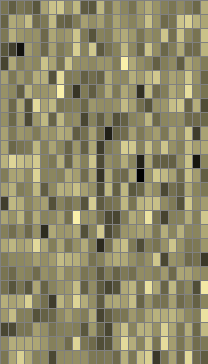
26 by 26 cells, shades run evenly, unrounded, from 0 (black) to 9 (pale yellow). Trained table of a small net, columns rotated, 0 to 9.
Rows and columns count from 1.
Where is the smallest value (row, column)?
13, 18
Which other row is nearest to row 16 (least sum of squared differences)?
21
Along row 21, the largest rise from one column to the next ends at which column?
26
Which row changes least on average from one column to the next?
20
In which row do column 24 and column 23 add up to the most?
2
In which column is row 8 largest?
5
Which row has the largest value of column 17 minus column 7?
22
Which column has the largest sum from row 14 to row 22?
10
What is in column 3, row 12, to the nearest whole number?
7
